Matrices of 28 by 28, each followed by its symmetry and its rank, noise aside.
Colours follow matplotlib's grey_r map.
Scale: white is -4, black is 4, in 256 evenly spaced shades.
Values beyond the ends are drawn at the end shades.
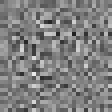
antisymmetric, rank four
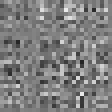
no symmetry, rank four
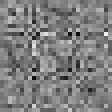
symmetric, rank four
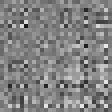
symmetric, rank four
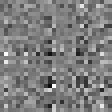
no symmetry, rank four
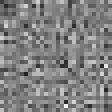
symmetric, rank four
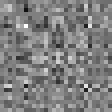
no symmetry, rank three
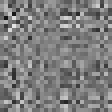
no symmetry, rank three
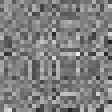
no symmetry, rank three
